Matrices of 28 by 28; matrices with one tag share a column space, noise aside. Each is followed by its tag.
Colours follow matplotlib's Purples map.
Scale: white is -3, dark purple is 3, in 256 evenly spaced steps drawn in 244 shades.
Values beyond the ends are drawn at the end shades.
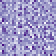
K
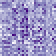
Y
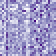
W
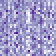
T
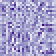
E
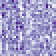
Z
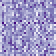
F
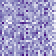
K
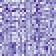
W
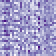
K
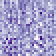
T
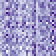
K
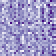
F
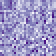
T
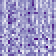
T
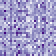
K
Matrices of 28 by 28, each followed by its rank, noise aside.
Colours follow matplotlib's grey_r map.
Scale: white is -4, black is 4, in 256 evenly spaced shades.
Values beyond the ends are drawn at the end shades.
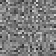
six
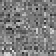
four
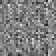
six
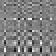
one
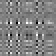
one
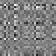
two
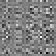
three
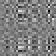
two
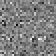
six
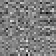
four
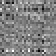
three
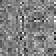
three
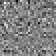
six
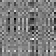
two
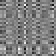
one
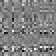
three
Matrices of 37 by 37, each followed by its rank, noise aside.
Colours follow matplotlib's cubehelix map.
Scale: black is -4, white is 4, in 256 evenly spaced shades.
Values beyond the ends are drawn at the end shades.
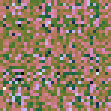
seven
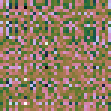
four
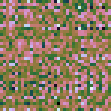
six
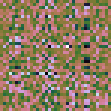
four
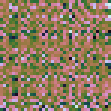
five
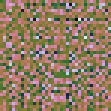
five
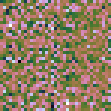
six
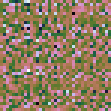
five
